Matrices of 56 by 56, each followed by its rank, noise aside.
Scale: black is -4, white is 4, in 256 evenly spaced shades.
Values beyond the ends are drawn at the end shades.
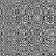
four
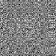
six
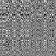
four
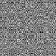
seven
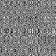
four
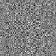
five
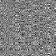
five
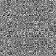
seven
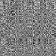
six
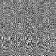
seven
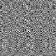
six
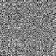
six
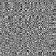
five
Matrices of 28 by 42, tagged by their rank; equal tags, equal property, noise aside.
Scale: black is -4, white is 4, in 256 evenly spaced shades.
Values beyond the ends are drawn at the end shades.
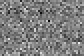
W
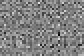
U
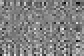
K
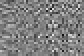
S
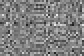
U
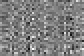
K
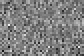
W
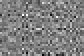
K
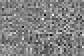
W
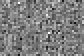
W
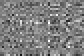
S
